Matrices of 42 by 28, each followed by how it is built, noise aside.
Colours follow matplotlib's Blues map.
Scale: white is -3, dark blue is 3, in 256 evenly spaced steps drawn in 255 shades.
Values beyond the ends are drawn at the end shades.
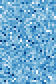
sparse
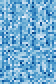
blocks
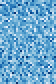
repeating columns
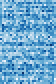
blocks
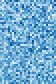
noise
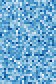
noise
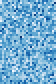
noise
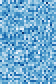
blocks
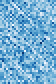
Toeplitz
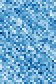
Toeplitz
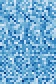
repeating columns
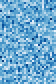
noise
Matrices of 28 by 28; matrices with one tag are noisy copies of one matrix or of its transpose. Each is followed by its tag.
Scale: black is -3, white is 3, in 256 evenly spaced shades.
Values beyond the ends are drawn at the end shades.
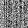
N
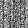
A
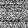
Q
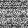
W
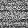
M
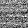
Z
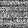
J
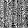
Z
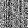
N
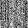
W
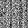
M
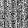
Z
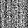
J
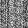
W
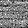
J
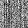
N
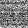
A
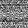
Q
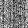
A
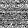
A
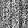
M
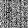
N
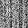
M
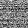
N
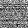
N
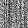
N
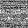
W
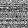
N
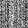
W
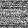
W
